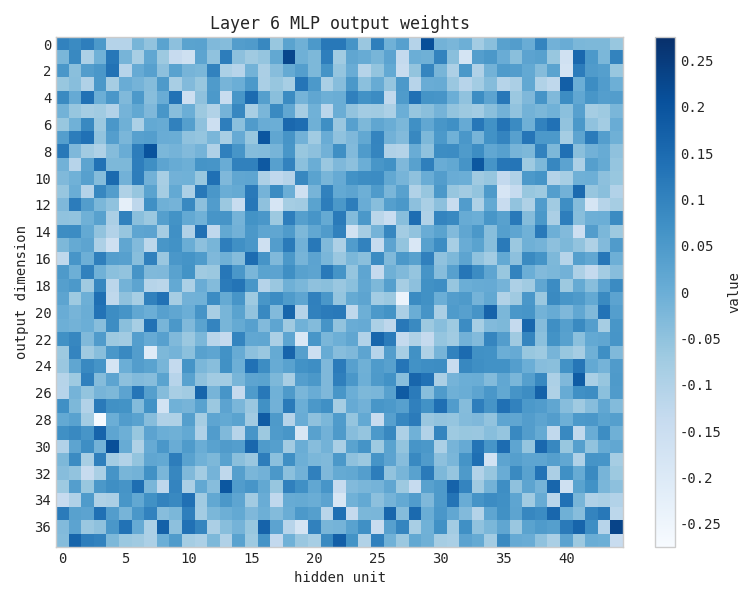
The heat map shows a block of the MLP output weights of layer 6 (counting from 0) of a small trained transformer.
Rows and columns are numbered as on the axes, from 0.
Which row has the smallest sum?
5
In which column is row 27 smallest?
8
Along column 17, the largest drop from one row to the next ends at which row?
12
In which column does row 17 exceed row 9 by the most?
21
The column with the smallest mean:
27
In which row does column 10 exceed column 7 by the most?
36
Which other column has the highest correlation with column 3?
43
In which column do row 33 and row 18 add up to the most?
13
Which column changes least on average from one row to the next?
37
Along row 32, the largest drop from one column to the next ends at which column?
39
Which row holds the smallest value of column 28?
15
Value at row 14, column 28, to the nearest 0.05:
-0.05
